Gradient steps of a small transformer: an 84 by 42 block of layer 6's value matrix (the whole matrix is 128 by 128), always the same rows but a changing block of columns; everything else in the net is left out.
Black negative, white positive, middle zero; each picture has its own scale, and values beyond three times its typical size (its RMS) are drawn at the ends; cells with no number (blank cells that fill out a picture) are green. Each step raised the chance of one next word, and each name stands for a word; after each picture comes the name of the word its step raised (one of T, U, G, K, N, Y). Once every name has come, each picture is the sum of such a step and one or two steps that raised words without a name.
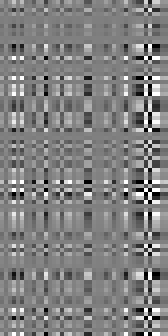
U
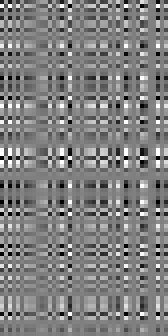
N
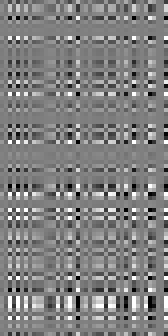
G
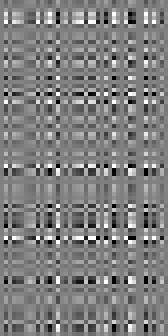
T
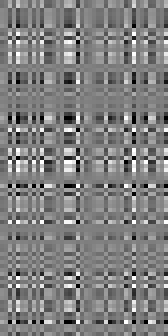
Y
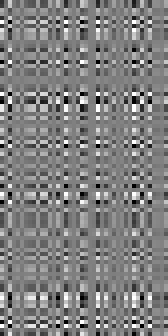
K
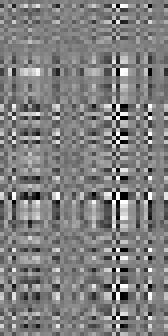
K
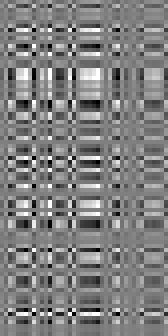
N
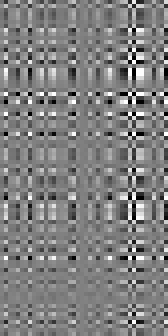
T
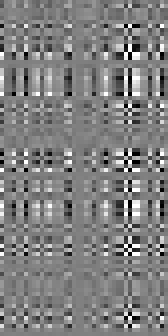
N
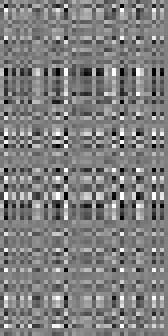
K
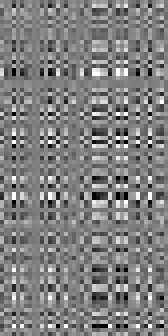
K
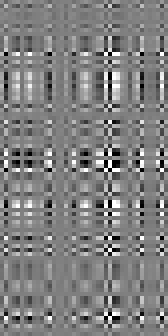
N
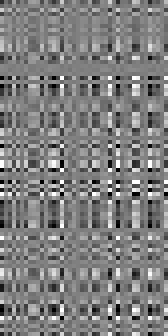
U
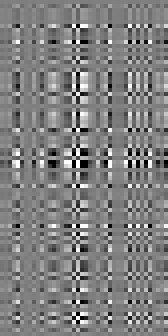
Y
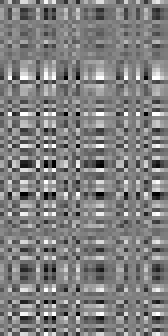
U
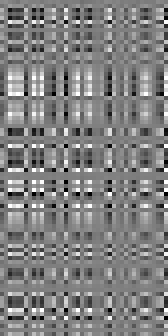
U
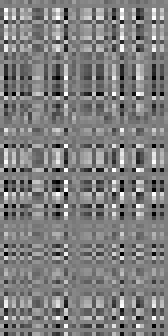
U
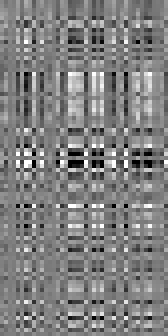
Y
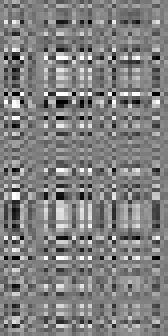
T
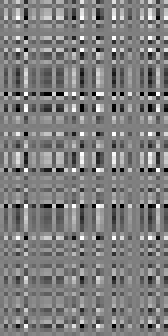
T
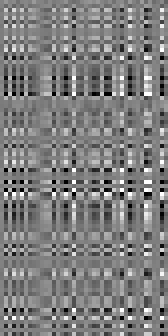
U
